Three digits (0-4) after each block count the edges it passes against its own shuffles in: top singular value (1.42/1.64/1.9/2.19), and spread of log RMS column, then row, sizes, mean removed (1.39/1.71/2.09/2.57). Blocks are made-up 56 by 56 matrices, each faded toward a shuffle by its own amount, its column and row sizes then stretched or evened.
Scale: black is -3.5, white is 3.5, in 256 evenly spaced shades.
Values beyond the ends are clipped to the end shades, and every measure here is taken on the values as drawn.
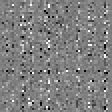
0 4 2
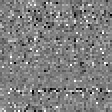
0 1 3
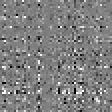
3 4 4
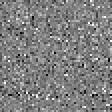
1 1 1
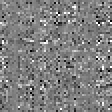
1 4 3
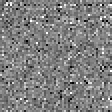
2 2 1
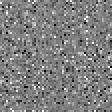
2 2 1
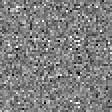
1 1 1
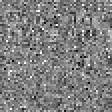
2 0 0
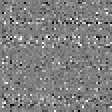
0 2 4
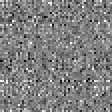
3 0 3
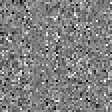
1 3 0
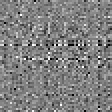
4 2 3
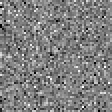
2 2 0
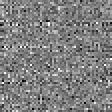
3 0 2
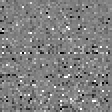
1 1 3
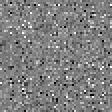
0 2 2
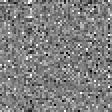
2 2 0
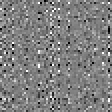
4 4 1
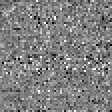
0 1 2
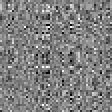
4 4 2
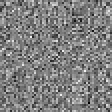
4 1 0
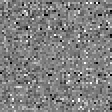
1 0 3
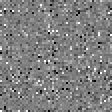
1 2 2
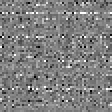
3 1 4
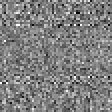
4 1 3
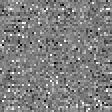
2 0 0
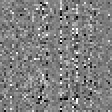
1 4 0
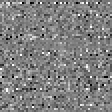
1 1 4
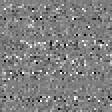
0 0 4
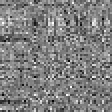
4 2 3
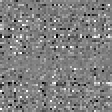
2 2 4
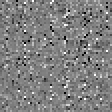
1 3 0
